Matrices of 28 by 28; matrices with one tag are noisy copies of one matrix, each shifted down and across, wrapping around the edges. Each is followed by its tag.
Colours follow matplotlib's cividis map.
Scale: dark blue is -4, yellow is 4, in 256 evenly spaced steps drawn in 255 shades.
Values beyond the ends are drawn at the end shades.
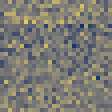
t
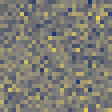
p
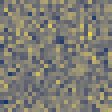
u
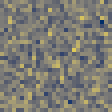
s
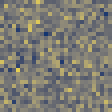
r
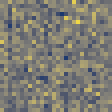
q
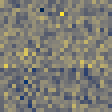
t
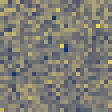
p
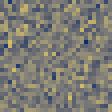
s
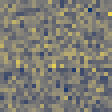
t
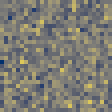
s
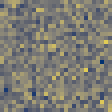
r
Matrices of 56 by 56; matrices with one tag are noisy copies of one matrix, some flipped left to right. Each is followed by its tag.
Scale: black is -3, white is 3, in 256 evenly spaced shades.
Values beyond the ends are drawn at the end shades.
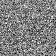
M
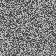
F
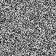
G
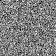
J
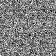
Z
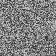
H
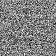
M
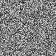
G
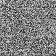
H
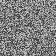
H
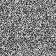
M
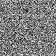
M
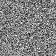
F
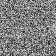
H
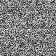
Z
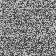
H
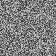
J
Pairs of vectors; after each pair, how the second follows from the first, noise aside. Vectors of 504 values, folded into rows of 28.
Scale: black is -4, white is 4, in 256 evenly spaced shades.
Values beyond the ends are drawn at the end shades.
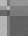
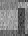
wrapped around, negated.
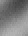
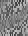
sign-scrambled.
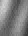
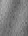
shrunk.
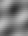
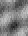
reversed.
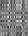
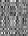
wrapped around.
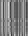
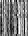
reversed, scaled up.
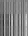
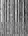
reversed.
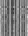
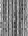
reversed.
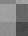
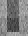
wrapped around.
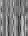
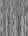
shrunk.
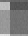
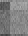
negated, shrunk.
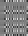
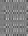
shrunk.
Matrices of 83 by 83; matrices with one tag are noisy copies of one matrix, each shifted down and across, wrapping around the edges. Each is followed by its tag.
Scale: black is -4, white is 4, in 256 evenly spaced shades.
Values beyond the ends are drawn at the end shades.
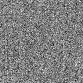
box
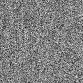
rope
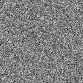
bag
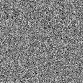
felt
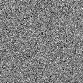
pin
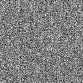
box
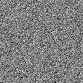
pin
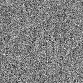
rope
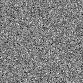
bag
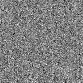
box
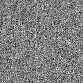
rope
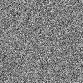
pin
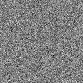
pin
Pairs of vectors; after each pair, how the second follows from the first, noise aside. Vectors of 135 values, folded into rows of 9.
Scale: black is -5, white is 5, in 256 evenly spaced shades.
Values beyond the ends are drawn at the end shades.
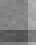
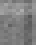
wrapped around, negated, shrunk.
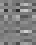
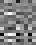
reversed, scaled up.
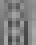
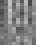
reversed, negated.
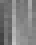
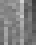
reversed.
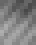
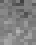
partly zeroed.
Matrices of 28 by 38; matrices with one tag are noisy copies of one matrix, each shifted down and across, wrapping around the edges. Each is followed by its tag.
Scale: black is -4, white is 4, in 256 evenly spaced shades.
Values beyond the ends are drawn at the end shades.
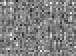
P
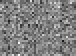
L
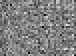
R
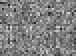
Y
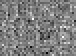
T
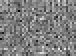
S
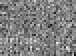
Y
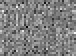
S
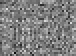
S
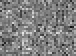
T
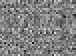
L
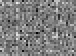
P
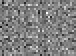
R
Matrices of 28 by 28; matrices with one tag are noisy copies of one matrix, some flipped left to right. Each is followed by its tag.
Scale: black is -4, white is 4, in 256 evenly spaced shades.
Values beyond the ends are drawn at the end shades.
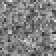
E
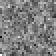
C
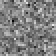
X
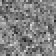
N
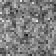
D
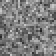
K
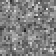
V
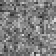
D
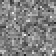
V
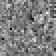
C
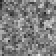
D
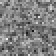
E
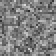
N
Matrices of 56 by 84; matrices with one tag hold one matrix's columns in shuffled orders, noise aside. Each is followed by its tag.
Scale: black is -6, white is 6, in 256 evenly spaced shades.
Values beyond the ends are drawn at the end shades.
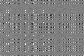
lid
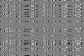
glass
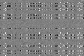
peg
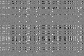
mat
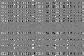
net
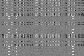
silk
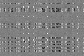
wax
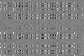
peg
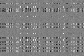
wax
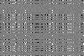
lid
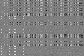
silk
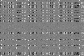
net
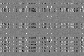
wax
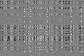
mat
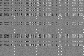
silk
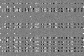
wax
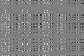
lid
